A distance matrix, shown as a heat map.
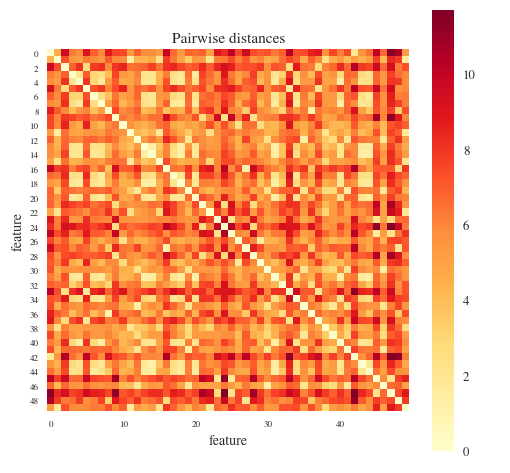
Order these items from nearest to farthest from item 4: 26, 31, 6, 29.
31, 6, 29, 26
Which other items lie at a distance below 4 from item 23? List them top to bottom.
25, 45, 47
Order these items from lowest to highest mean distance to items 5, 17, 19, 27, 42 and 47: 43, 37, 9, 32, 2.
43, 32, 37, 2, 9
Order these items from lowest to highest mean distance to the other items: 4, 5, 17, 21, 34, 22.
4, 17, 34, 22, 21, 5
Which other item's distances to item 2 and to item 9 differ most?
24
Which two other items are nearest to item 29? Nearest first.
26, 10
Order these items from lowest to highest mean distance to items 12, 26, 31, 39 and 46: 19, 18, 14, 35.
35, 19, 18, 14
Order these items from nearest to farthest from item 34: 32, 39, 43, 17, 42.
17, 43, 32, 39, 42
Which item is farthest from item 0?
47
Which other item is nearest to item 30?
46
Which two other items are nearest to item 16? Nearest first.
27, 48
